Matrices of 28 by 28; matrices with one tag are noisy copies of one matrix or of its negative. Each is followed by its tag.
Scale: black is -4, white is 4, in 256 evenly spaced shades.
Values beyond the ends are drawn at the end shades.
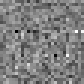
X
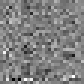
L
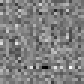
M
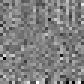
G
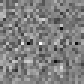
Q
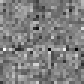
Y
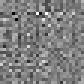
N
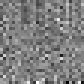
G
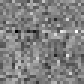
X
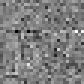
X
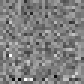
L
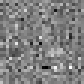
M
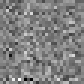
L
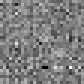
M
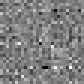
M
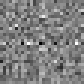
Q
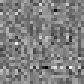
M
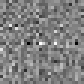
Q
